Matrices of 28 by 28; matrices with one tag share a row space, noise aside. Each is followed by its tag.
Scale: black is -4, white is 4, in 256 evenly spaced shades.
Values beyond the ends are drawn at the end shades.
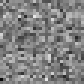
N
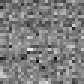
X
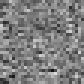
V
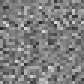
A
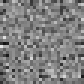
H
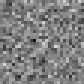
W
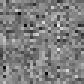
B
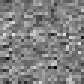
V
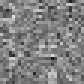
V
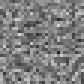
B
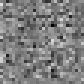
N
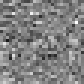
V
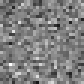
V
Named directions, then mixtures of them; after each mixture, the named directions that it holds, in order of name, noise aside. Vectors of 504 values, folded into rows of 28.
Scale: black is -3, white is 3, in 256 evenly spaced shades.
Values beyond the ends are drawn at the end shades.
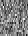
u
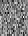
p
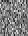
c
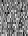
p, u.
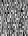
p, u.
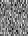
c.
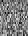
p, u.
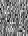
c, p, u.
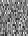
c, p, u.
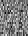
p, u.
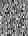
p.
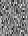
c, p, u.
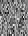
p.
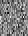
p.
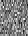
c, u.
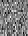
c, p, u.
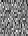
c, u.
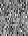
c, p, u.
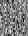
c, p, u.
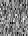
c, u.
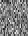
c.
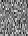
c, u.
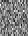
c.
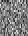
c.
